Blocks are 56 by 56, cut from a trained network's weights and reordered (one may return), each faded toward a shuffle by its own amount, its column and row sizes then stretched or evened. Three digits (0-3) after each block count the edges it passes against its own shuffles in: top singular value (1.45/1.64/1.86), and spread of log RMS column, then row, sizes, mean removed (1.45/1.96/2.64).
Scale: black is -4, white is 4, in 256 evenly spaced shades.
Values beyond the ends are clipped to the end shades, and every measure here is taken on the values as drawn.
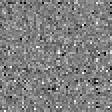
1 0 2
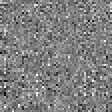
3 2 1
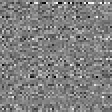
3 0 3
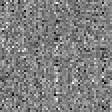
1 2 0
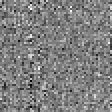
1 2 0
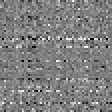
2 1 3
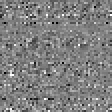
0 0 3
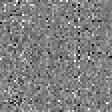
0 2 1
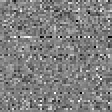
0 1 3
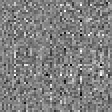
2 2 1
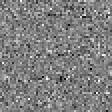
0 0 2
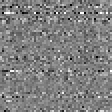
2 0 3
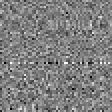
3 1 1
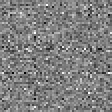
1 1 2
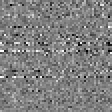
2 0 3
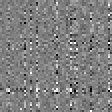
2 3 1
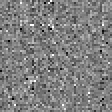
1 2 0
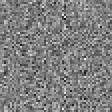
3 1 0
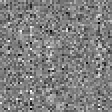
2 2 0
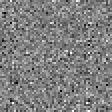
1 1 1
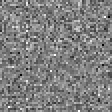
2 0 0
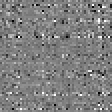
0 2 3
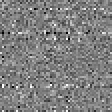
2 1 2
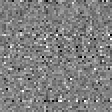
1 0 2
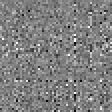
0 2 2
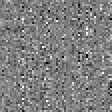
0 3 0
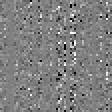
0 3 1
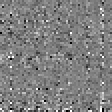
0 2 2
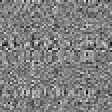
3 1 2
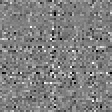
2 1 3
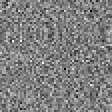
3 0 0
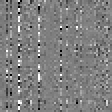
3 3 1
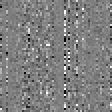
2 3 0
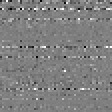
2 0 3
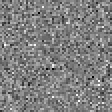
0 1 0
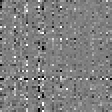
1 3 2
